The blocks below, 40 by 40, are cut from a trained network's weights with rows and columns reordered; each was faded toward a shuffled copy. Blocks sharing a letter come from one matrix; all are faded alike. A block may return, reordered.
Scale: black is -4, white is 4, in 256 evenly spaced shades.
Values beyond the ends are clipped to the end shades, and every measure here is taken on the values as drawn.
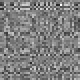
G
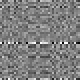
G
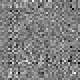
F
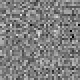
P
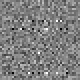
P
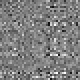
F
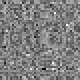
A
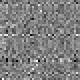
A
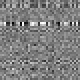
G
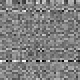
G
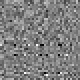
P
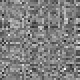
P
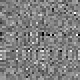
A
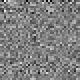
P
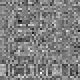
P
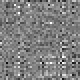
F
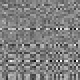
G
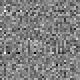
P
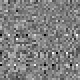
P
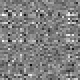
F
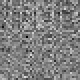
P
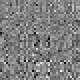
F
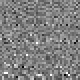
A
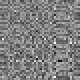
A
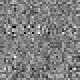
P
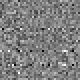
P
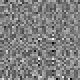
A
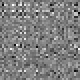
F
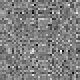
F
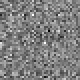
P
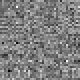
P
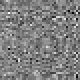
F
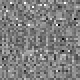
A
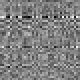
G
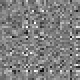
F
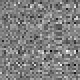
F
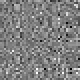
F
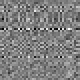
G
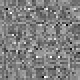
A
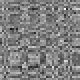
G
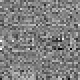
P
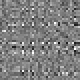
F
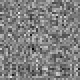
P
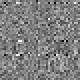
P
